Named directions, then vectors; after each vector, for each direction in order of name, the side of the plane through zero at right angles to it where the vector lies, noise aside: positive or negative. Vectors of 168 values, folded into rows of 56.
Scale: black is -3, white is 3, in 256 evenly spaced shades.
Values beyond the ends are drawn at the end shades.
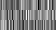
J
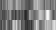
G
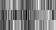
positive, negative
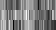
negative, positive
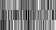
positive, negative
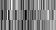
positive, negative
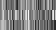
negative, positive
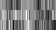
negative, positive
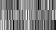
negative, positive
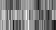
negative, positive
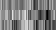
negative, negative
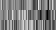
negative, negative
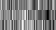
negative, negative
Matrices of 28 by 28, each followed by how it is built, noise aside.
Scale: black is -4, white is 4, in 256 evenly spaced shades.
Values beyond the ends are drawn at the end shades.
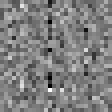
uneven columns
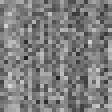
blocks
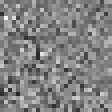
lower triangular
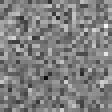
noise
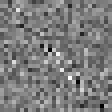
banded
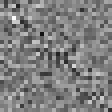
banded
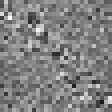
banded
